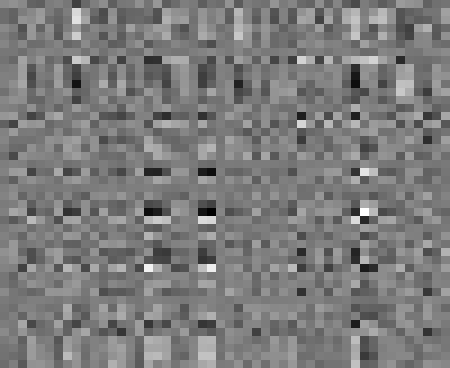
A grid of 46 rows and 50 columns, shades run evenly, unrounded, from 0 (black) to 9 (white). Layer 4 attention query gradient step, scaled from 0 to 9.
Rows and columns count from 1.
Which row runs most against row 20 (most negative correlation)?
31
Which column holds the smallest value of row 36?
41
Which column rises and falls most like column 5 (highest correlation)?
44
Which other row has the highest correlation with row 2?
3
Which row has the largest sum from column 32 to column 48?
8
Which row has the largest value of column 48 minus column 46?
4
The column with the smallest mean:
48
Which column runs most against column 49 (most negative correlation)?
47
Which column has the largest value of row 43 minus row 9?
40
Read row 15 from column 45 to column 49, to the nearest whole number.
5 5 6 2 3
